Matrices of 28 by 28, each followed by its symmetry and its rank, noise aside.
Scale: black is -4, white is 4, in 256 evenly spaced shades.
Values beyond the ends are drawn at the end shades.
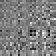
no symmetry, rank four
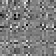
no symmetry, rank four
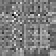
no symmetry, rank four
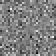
antisymmetric, rank eight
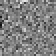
antisymmetric, rank eight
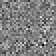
antisymmetric, rank eight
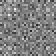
symmetric, rank four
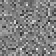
antisymmetric, rank eight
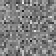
no symmetry, rank four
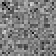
symmetric, rank six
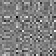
no symmetry, rank four
